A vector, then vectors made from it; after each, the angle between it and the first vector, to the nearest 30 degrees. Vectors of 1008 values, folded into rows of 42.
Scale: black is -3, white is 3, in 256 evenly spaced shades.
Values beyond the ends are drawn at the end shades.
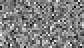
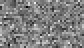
30 degrees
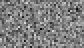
90 degrees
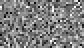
150 degrees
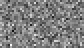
60 degrees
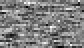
60 degrees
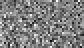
30 degrees
